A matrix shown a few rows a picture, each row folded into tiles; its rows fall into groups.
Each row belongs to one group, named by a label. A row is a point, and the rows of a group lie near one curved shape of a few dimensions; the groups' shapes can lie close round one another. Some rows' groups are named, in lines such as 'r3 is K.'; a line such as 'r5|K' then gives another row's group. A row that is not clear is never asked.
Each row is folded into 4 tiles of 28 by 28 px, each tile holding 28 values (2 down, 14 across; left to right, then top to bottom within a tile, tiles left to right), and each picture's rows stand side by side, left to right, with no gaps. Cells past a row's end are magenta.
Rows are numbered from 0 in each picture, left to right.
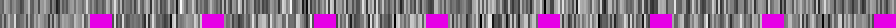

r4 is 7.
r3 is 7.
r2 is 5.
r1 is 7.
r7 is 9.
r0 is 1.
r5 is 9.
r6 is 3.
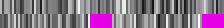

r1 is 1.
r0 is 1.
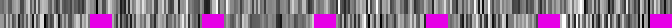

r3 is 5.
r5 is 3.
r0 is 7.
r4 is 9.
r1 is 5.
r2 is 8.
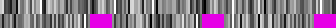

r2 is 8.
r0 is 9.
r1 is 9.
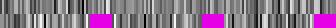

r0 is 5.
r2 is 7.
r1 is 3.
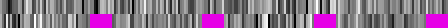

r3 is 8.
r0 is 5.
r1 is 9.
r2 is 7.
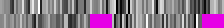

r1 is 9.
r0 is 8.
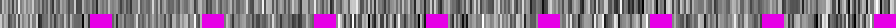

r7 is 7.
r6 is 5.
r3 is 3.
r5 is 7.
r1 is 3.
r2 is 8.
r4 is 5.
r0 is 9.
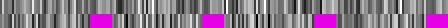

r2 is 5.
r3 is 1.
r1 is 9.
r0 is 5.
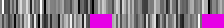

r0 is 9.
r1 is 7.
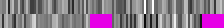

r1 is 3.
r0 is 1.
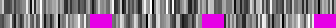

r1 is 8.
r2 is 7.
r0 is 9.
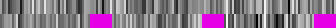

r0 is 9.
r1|1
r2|7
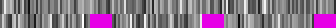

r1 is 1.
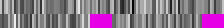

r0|1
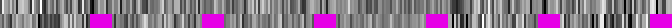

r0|9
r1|1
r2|9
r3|1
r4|5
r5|7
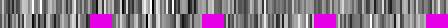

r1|8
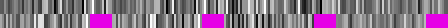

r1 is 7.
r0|7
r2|5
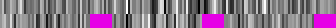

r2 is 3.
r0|3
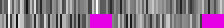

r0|8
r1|9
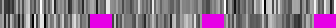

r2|8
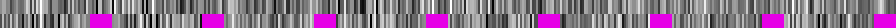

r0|7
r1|9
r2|1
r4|9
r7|8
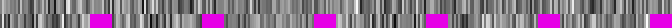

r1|9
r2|1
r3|3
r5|1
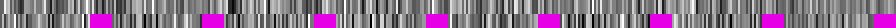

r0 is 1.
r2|9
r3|8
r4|7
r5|3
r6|3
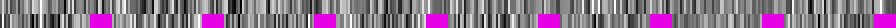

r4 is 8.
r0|7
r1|1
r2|9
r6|1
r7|8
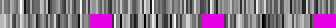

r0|3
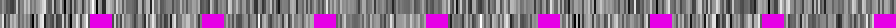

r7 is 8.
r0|7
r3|1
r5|9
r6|7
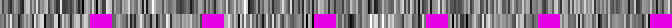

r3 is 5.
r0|7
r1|9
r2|3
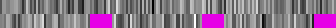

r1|8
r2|9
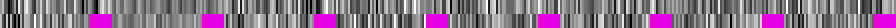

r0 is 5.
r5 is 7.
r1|1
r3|1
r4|8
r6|7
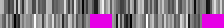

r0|5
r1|5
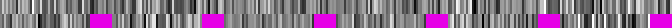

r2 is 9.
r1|7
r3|9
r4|8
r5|1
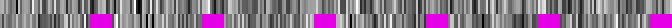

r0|9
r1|8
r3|3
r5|9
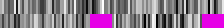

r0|5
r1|7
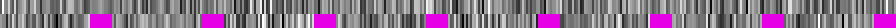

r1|1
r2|7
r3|8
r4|9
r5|1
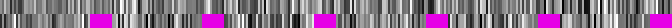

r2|1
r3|5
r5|8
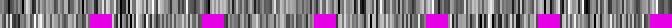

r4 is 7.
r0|5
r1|5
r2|1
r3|8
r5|8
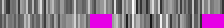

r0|3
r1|3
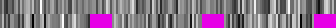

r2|5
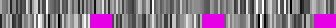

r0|7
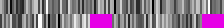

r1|8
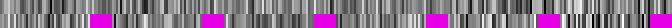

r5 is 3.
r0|1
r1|1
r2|8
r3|3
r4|7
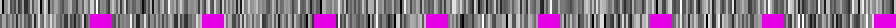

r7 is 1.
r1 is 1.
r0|8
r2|9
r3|7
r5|7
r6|8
